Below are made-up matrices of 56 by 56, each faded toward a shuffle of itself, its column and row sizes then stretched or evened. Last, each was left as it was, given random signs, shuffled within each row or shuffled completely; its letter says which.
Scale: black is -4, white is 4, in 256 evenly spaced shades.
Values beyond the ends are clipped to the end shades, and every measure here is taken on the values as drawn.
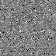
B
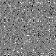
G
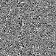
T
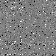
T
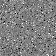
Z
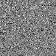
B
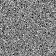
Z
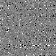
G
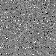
B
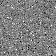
Z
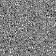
T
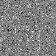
T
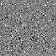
G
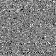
B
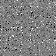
T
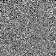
T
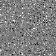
T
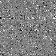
T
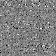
B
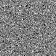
B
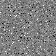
B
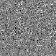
T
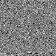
T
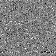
B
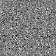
T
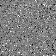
B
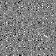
G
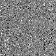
T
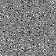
G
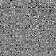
G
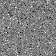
Z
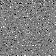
B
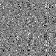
G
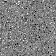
Z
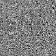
G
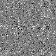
T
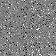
T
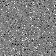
Z
